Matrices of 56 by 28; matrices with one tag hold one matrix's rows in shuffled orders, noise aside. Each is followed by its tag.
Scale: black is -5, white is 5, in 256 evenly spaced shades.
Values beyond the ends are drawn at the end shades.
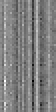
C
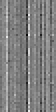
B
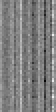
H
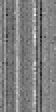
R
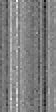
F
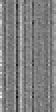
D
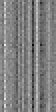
C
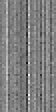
B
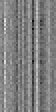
C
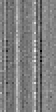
R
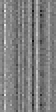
C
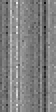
F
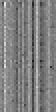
C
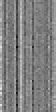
D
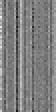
D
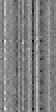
C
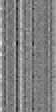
D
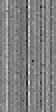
B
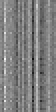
C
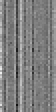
D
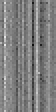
C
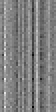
C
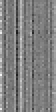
D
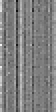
D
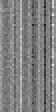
H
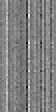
B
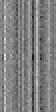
C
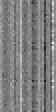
H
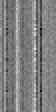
R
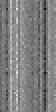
F
